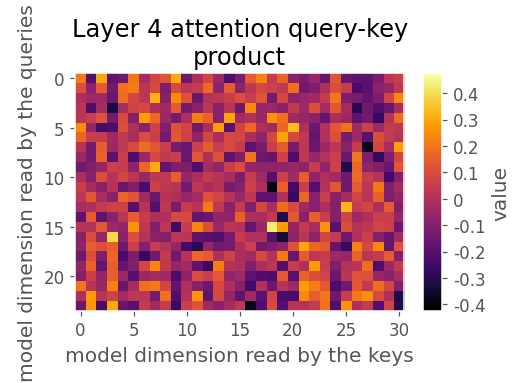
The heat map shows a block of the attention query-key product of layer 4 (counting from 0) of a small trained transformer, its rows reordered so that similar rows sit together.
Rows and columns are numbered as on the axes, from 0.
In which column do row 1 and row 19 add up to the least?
28
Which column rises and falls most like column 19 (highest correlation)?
12
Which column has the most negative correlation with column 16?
3
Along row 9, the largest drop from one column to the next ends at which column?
8
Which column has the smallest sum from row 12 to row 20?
24
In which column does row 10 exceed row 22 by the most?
9
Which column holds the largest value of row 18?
19
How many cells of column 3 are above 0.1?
7
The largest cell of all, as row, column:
15, 18
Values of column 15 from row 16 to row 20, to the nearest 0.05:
0.05 0 0 0 -0.05
